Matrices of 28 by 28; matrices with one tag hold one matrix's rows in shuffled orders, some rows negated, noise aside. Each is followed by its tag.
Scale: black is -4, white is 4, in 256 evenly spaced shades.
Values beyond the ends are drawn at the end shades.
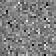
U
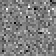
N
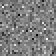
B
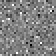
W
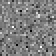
W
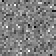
N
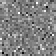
B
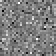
B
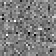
N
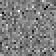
B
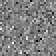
W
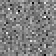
U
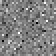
B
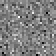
B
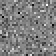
B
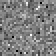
W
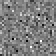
W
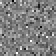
W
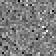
B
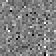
U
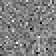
W
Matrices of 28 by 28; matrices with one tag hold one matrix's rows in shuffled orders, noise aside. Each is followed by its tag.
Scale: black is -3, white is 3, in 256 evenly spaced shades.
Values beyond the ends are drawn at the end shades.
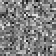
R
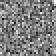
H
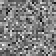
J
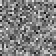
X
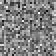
H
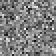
R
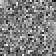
J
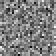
H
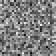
H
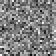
H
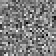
J
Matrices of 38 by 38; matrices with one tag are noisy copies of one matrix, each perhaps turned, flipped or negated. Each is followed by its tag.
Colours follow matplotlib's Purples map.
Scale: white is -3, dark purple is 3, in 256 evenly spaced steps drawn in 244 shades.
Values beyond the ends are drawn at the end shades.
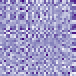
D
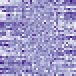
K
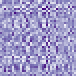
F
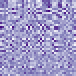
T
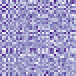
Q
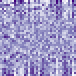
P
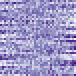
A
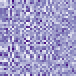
T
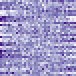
A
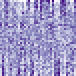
A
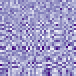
T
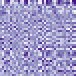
D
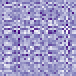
F
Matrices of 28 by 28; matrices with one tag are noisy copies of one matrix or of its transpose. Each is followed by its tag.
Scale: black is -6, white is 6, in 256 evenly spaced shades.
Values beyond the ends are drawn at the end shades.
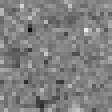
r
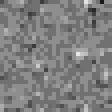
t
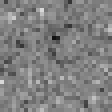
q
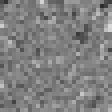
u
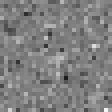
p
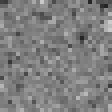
u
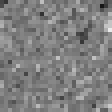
u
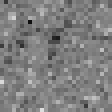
q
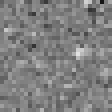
t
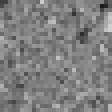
u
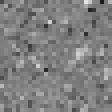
t
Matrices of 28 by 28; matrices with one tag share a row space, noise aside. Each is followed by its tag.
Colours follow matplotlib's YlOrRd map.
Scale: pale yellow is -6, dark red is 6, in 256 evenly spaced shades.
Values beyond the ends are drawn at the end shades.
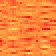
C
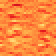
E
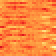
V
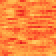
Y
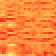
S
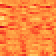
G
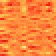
G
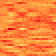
Y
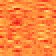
E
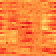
C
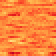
Y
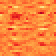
E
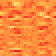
E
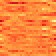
V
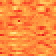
E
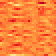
E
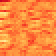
G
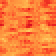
C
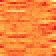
V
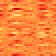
E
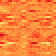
G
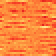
V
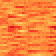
Y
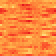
C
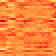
S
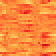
C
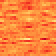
C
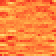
S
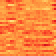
S
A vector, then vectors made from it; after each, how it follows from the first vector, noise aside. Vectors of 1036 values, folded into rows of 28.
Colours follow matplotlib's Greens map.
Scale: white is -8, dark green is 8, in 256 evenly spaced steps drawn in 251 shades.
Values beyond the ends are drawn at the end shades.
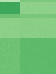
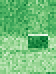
wrapped around, scaled up.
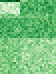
negated, scaled up.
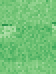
wrapped around, negated, partly zeroed.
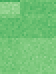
negated, shrunk.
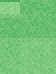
negated, shrunk.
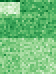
negated, scaled up.
